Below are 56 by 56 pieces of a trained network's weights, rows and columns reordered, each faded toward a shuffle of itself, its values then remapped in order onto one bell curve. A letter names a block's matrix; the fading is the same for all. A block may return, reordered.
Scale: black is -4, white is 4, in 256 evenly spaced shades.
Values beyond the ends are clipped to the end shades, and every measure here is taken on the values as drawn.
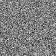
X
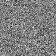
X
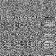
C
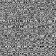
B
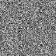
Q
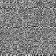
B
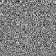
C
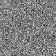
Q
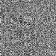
Q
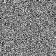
X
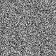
X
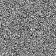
X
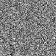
Q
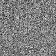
X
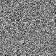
X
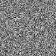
Q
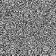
Q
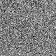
X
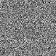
Q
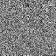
Q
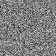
X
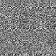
B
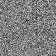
X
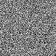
X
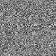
C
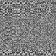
B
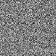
Q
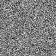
X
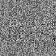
Q
